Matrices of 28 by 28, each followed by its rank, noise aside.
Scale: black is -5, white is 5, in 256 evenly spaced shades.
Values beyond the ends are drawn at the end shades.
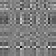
two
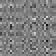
three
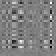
one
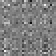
three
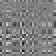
two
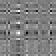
one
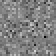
six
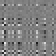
one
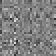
four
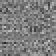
six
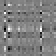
one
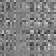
three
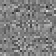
six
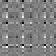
one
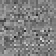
six
